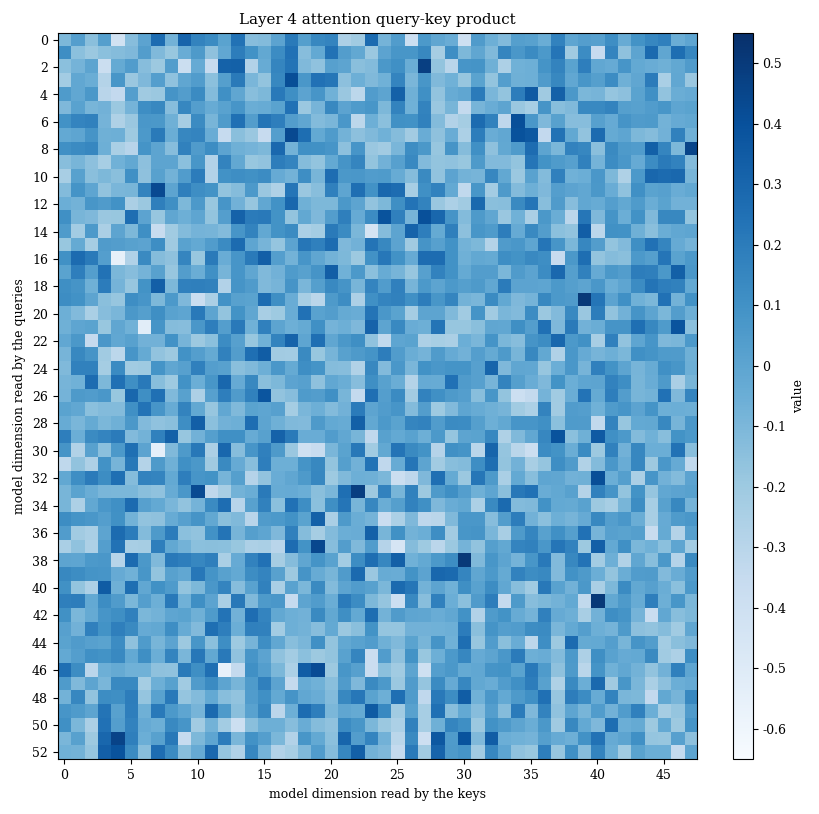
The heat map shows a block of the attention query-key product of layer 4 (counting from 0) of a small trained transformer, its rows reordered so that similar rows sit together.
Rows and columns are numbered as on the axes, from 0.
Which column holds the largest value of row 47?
40
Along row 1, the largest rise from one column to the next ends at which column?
41
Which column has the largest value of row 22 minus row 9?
19
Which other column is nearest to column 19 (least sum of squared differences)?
18
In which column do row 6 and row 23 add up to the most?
15
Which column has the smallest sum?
33
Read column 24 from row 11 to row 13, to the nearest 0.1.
0.3 -0.1 0.4
